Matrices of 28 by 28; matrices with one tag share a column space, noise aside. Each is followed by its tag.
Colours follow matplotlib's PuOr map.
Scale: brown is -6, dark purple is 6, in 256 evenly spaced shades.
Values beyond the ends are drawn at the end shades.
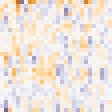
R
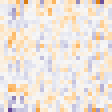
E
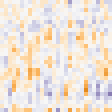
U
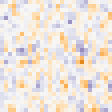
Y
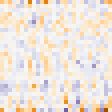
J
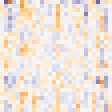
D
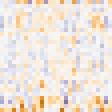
J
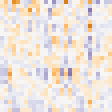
R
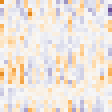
R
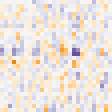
Y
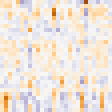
D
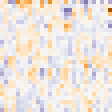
R
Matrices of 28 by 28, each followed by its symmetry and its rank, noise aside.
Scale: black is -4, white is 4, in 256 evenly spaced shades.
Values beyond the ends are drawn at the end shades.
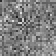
symmetric, rank eight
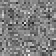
no symmetry, rank eight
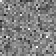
symmetric, rank eight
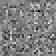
antisymmetric, rank eight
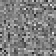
antisymmetric, rank eight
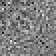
symmetric, rank eight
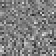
no symmetry, rank eight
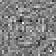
symmetric, rank seven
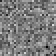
symmetric, rank eight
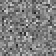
no symmetry, rank seven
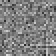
antisymmetric, rank eight
